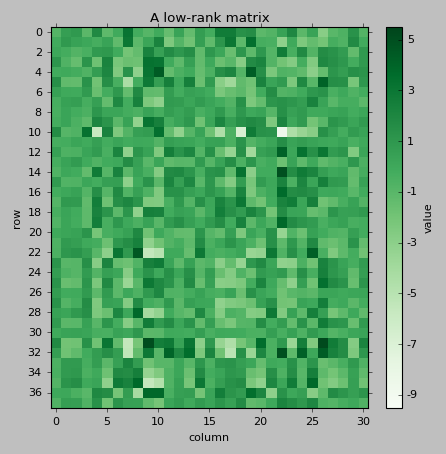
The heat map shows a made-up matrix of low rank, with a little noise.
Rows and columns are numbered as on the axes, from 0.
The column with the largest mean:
26
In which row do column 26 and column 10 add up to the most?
31
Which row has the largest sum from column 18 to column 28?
32
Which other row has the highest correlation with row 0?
33
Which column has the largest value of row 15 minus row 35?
9
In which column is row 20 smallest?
22
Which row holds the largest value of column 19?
4
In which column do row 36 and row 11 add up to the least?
8
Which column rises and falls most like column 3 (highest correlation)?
0
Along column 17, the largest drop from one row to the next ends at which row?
5
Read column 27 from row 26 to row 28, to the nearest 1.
0 0 -2
